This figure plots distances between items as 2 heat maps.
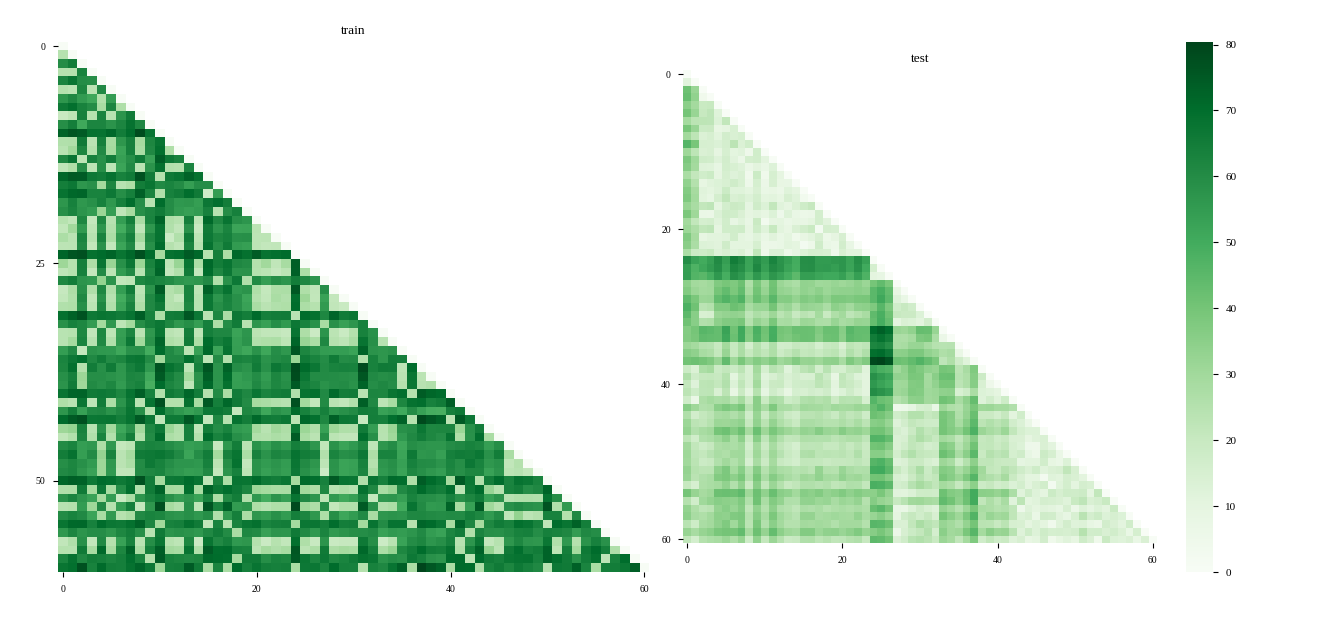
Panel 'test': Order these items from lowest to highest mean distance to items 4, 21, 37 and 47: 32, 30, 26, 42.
42, 32, 30, 26
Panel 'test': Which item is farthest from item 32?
25
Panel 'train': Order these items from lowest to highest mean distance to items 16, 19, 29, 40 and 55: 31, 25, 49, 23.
49, 31, 23, 25
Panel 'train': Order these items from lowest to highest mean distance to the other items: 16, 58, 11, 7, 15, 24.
11, 58, 16, 7, 15, 24
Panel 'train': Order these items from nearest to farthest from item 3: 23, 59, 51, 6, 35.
23, 51, 6, 35, 59
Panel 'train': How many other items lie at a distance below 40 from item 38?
5
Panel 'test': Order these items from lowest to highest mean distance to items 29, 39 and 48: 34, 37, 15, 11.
15, 11, 34, 37
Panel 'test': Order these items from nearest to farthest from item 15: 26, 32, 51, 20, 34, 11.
11, 20, 51, 32, 34, 26
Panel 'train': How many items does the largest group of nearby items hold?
26
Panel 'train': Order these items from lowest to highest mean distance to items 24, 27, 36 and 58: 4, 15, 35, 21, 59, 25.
15, 21, 25, 4, 35, 59
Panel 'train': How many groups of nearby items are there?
5
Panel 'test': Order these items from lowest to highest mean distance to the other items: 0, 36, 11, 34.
11, 36, 0, 34
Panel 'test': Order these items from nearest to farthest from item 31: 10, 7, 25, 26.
10, 7, 26, 25
